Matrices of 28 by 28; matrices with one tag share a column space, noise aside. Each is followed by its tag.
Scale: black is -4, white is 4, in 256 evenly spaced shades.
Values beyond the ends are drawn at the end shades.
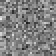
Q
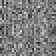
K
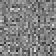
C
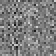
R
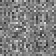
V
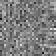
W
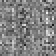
R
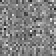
R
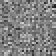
C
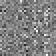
V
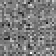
W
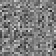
V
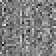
R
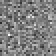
V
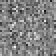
Q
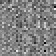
C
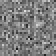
Q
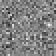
Q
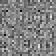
V
